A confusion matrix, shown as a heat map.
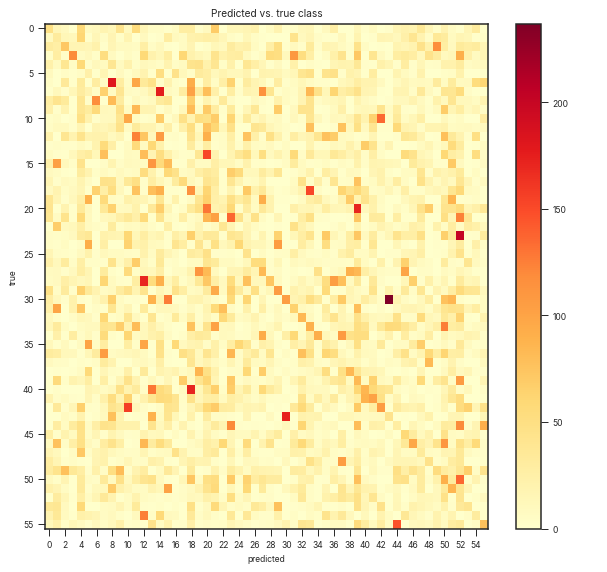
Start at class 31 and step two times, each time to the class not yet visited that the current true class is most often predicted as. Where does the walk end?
4
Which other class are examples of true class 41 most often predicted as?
40
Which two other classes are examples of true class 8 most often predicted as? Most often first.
6, 18
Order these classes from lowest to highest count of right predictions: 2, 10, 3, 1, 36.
1, 36, 2, 10, 3
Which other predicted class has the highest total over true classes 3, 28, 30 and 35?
12
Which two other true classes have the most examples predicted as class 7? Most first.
36, 14
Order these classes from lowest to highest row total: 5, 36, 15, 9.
5, 15, 9, 36
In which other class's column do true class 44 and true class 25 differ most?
23
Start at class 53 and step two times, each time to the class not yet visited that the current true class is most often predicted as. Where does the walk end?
21
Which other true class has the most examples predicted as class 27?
7
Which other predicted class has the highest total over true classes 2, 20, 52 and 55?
39
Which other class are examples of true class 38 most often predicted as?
19
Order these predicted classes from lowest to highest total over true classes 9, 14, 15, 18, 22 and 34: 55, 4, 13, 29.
55, 29, 4, 13
